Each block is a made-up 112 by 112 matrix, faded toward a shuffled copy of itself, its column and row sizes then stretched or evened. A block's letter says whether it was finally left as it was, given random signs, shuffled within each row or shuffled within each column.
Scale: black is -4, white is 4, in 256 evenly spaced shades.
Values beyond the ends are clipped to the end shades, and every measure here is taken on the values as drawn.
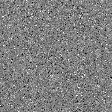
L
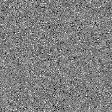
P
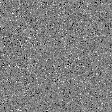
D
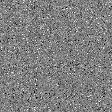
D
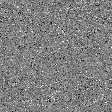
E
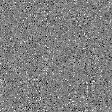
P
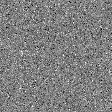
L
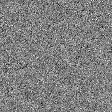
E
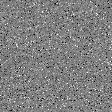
E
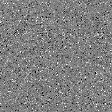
P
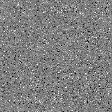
P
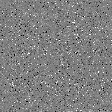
P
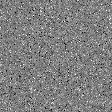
L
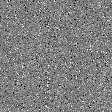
L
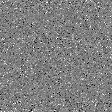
E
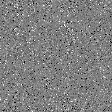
D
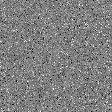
L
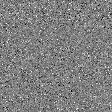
E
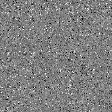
P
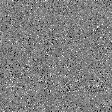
D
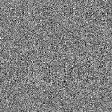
P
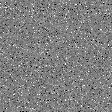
E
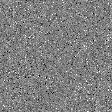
L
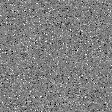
E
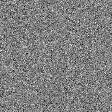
L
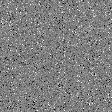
L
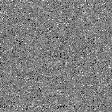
P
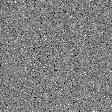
L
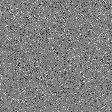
E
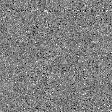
D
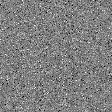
L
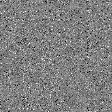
D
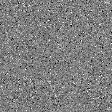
D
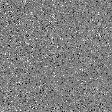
D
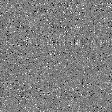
P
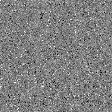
P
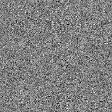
P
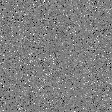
L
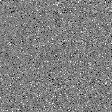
P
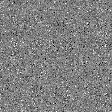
D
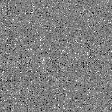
P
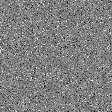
E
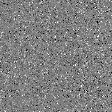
D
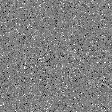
D
